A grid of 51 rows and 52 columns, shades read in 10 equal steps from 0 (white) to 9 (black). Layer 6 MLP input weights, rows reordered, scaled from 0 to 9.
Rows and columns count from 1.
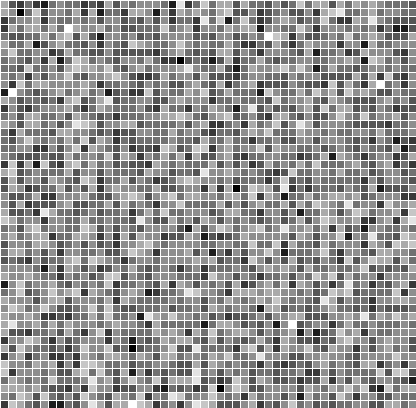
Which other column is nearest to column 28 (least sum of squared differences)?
21
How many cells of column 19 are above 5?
13
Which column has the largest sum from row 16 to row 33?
15
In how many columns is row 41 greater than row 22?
14
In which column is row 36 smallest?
44
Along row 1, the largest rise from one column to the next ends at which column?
24
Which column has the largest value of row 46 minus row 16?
10
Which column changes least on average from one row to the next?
16
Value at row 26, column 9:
3
